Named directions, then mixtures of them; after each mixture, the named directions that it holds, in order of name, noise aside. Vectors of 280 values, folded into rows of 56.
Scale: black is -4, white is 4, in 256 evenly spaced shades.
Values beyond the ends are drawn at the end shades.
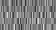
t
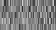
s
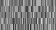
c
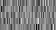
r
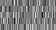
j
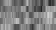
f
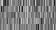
c, r, s.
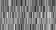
f, t.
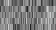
c, f.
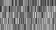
c, f, j.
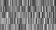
j, s, t.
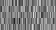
c, j, r.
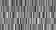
t.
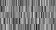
c, r.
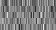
s, t.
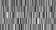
t.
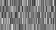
c, s.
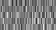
j, t.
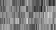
f, r.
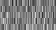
j, s, t.
